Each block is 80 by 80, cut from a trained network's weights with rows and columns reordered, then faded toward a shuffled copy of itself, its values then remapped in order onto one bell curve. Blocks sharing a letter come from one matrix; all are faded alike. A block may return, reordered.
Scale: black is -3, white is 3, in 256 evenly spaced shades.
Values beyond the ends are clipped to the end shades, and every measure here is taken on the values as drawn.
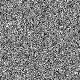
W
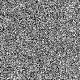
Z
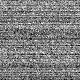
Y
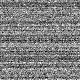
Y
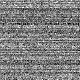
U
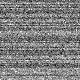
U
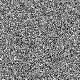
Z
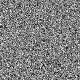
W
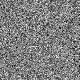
W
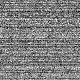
Y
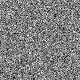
Z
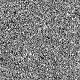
W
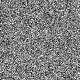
Z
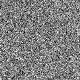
Z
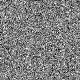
Z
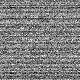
Y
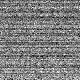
Y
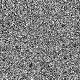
Z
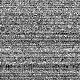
Y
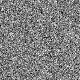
W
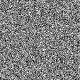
Z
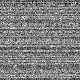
U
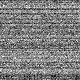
Y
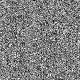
Z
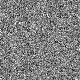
W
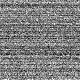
Y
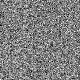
W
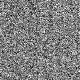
W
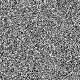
Z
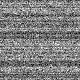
Y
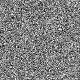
Z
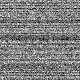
U
